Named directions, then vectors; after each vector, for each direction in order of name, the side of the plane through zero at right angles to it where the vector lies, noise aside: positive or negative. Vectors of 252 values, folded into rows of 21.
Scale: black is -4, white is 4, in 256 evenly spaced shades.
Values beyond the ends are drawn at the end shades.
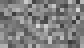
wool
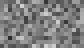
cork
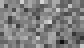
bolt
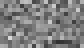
positive, negative, positive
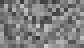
negative, positive, positive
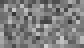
negative, positive, positive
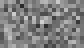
positive, negative, negative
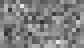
negative, positive, positive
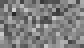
negative, positive, positive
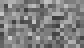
positive, negative, negative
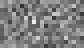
positive, negative, negative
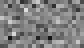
negative, positive, negative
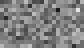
negative, negative, positive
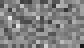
negative, positive, negative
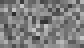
negative, positive, positive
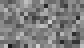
positive, positive, positive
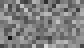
negative, positive, negative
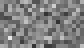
positive, negative, positive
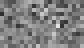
positive, positive, positive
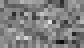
positive, positive, positive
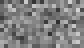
negative, negative, positive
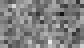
positive, positive, positive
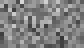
positive, negative, negative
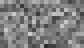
positive, negative, negative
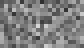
negative, positive, positive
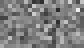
negative, negative, positive
